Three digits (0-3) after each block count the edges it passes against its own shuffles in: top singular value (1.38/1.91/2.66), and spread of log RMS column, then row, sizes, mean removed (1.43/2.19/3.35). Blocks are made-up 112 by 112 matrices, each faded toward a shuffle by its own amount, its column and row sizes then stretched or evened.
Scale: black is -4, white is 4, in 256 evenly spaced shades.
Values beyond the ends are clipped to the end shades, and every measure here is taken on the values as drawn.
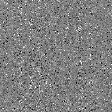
1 2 0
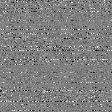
1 0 3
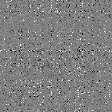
2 2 2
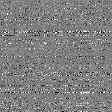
2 1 3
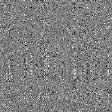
2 2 1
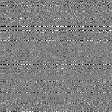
3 0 3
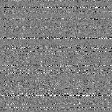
1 1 3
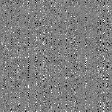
0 3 1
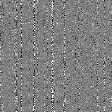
2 3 0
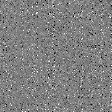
0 2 1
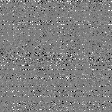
0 1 3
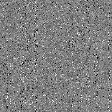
0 2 0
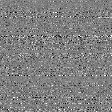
0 0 3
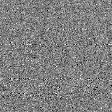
1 0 2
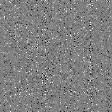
1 2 0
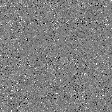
0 1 1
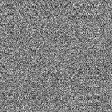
2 0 1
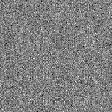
2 0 0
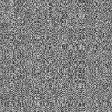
3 2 0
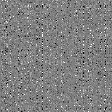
2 2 0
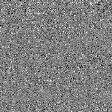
1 0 2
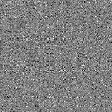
2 0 2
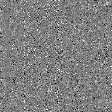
1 2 0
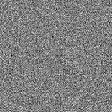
2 0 0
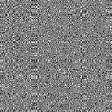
3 2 2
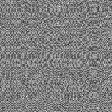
3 0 0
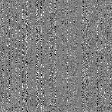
1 3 0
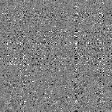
2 2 2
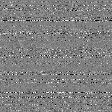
1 0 3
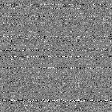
2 1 3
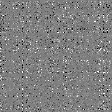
1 2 2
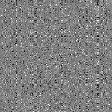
3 2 1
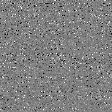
0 1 2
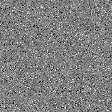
1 0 1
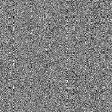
2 2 0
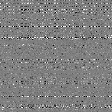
3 1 3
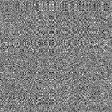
3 1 2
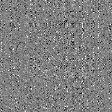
2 2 1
